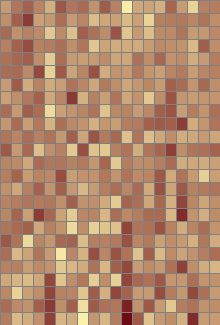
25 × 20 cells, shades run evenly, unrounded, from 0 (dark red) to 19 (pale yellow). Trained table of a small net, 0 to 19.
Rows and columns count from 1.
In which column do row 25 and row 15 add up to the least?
12
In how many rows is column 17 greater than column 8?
9
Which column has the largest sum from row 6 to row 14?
5
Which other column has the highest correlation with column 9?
11
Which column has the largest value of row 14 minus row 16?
7
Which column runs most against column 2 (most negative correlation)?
18
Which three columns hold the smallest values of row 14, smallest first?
6, 15, 2
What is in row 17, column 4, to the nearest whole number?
4
